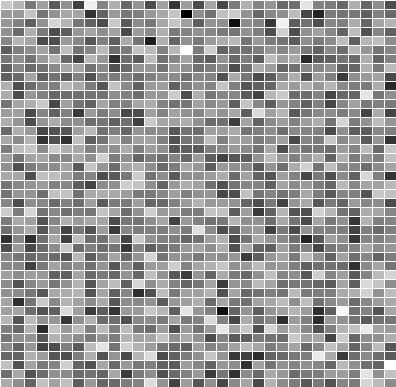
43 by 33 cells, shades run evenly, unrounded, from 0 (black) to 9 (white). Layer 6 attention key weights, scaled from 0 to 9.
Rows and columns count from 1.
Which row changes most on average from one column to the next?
1
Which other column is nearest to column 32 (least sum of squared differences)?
14
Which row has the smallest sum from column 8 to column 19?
42
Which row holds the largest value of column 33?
41
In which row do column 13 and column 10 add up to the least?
5
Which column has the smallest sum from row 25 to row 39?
30
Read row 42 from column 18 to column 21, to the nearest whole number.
2 4 2 5
